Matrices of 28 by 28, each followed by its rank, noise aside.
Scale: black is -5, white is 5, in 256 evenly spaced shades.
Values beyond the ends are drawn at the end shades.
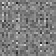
six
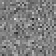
five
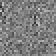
six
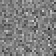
six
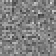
six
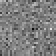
four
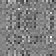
three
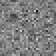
five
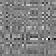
three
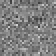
six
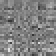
three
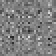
three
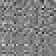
five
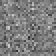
six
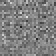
four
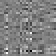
three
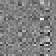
two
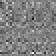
three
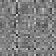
three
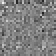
five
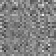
five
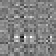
two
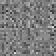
six
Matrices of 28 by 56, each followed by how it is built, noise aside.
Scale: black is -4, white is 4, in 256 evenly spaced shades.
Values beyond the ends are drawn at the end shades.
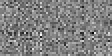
low rank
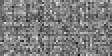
blocks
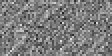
Hankel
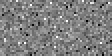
sparse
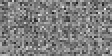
blocks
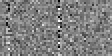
uneven columns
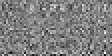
low rank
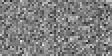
repeating rows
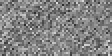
Hankel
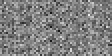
repeating rows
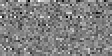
uneven rows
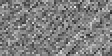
Hankel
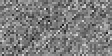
Hankel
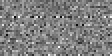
uneven rows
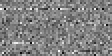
uneven rows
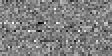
uneven rows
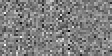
uneven columns
